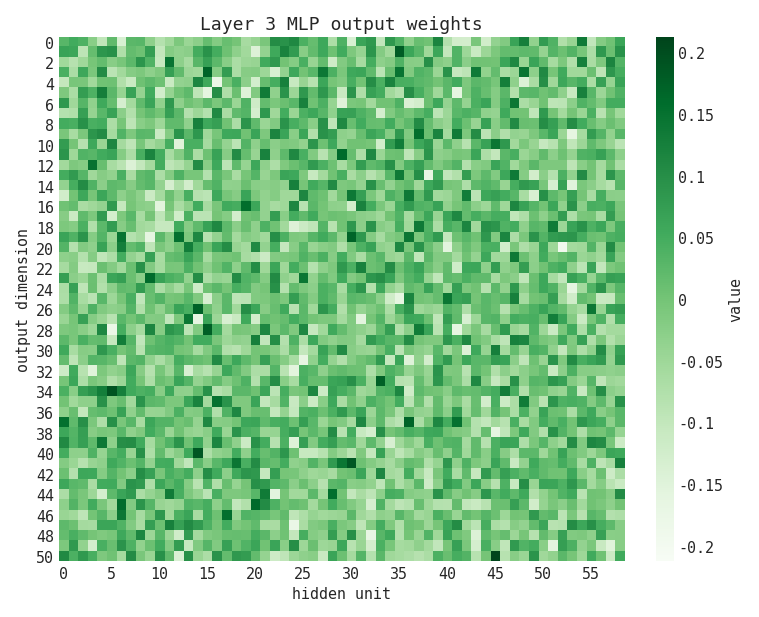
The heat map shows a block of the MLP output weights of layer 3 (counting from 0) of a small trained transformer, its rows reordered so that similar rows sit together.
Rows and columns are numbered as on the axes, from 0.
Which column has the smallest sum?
10
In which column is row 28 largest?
15
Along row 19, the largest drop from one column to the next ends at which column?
7
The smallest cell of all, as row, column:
20, 52
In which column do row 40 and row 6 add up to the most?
14
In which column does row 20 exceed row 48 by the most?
32
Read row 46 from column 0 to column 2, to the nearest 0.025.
-0.05 -0.05 -0.1
